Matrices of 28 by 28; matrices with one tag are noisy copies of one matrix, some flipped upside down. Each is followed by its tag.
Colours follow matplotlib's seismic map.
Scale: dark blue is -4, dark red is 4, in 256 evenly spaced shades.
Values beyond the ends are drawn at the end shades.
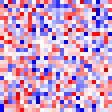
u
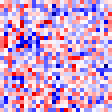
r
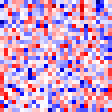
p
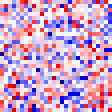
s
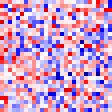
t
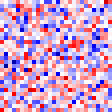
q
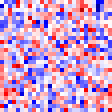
p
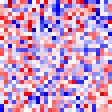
u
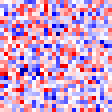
r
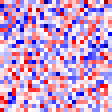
q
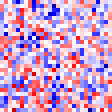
r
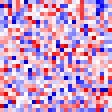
p
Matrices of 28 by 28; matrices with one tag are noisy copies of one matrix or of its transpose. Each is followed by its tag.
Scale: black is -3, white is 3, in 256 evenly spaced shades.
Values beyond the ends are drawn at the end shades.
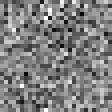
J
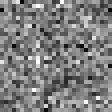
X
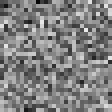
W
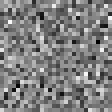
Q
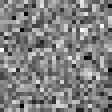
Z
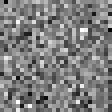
Z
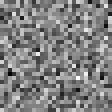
Q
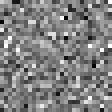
Q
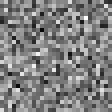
Q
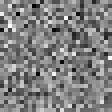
J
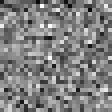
W
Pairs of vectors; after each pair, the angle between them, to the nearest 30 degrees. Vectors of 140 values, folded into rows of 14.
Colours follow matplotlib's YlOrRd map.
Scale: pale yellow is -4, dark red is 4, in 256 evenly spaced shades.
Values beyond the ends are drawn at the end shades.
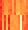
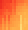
60 degrees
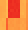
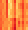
120 degrees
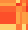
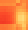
60 degrees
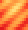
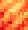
30 degrees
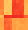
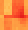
30 degrees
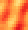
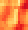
30 degrees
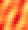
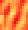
30 degrees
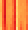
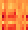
60 degrees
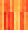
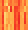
150 degrees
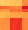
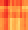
150 degrees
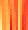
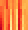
150 degrees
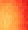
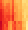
150 degrees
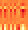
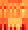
150 degrees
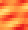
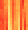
90 degrees
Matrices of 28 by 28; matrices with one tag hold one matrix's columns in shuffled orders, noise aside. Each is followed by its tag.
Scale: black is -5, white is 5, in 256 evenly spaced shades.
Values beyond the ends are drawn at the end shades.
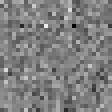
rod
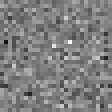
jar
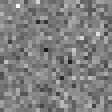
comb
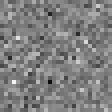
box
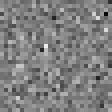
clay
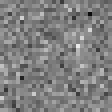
clay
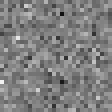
box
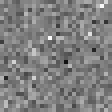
comb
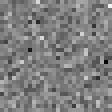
comb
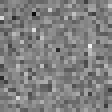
clay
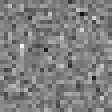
clay
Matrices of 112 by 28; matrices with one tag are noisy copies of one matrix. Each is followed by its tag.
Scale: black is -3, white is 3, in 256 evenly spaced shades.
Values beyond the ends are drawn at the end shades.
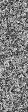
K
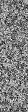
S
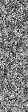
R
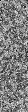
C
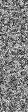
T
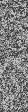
K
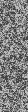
C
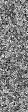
C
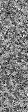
C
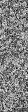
K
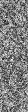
C
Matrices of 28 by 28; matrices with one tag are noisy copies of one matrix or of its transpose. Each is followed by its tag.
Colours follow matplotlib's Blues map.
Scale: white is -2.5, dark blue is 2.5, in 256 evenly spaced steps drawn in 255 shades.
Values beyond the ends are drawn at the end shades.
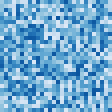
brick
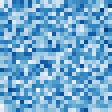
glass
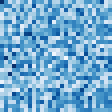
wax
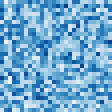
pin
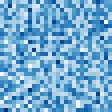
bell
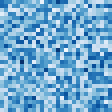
wax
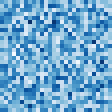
glass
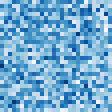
brick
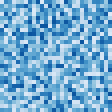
bell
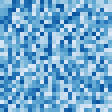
glass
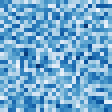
wax
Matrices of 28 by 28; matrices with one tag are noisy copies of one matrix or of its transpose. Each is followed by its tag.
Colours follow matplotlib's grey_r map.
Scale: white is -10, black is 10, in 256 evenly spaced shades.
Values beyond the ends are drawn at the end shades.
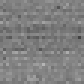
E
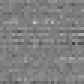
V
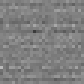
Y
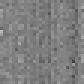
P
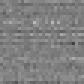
V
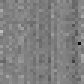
P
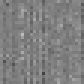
V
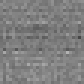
E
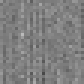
V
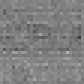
E
